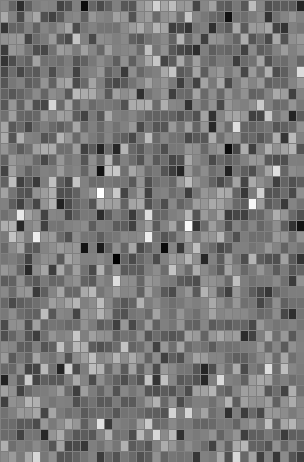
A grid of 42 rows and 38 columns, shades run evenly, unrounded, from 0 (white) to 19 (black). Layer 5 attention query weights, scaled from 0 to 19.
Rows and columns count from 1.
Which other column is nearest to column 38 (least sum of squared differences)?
17
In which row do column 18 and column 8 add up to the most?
34
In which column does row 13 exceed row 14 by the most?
36
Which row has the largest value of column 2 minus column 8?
13
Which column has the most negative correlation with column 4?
6
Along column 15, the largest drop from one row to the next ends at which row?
25
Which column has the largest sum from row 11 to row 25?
21
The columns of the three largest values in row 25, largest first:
4, 7, 12
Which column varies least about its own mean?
14
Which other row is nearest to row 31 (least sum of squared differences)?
28
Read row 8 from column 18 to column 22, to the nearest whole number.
9 7 9 8 10
